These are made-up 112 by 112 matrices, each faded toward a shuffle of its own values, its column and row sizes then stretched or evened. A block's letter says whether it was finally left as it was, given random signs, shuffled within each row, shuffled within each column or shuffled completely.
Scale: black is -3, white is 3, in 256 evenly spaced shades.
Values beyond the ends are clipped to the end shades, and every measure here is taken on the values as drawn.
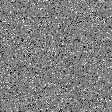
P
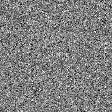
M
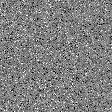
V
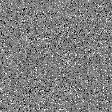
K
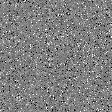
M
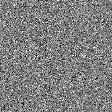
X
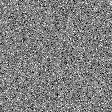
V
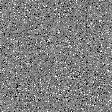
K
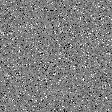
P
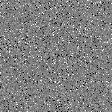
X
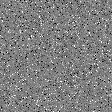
V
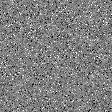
P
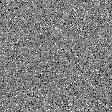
P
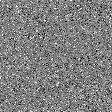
P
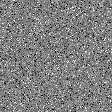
V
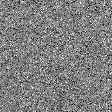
M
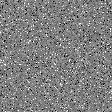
M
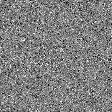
P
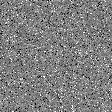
V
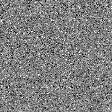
X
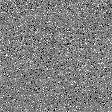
P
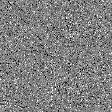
K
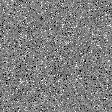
M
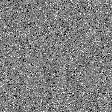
P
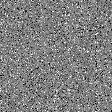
M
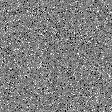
P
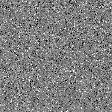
K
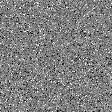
P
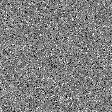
K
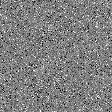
M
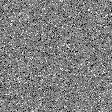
V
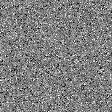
P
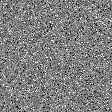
V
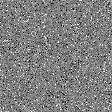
M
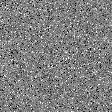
P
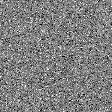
M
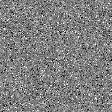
X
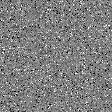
K
